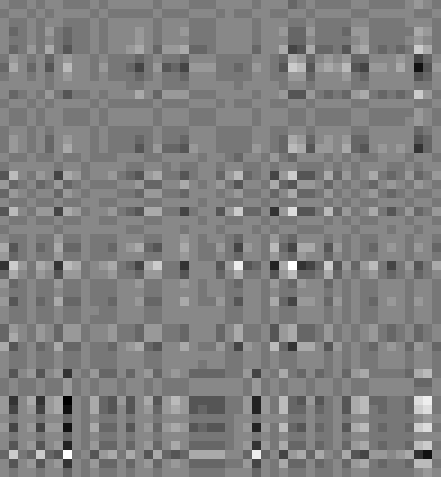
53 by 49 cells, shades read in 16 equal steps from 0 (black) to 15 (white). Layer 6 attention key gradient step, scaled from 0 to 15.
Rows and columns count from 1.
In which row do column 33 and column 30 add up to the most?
30
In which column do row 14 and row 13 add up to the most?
47
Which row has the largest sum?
51
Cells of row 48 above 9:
7
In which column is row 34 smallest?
33
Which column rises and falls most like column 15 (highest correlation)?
25
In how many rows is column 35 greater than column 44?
19
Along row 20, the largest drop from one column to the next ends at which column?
34
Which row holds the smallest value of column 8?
45
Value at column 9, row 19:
8
